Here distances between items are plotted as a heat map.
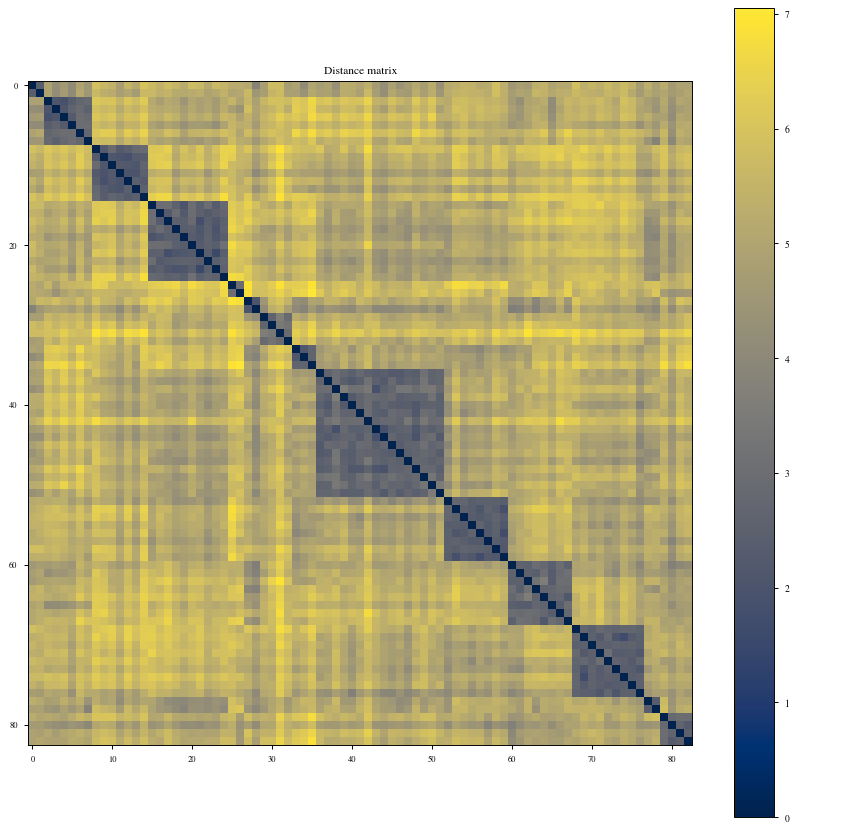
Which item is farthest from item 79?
35
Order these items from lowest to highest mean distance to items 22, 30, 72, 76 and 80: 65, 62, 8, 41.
41, 65, 62, 8
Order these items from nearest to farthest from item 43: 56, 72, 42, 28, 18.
42, 28, 18, 56, 72
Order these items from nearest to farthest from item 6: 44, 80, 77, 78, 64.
80, 78, 77, 44, 64
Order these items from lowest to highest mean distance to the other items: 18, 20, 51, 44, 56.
44, 51, 18, 56, 20
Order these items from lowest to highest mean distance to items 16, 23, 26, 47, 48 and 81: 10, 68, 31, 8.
68, 10, 8, 31
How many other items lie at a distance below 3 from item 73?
8
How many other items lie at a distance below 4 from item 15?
9
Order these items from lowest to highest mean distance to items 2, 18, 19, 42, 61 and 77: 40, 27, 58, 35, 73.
40, 73, 27, 58, 35
